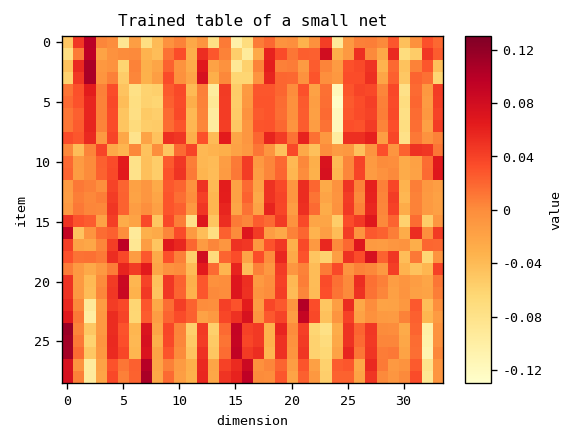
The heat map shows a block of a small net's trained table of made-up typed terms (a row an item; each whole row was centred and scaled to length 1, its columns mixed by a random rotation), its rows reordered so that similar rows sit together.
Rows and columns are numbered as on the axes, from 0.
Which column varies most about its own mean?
2
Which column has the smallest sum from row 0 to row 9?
24
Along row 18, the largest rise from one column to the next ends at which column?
12
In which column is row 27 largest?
7
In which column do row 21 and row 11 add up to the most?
5
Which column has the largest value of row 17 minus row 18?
23
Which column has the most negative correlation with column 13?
17
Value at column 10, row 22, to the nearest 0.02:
0.04
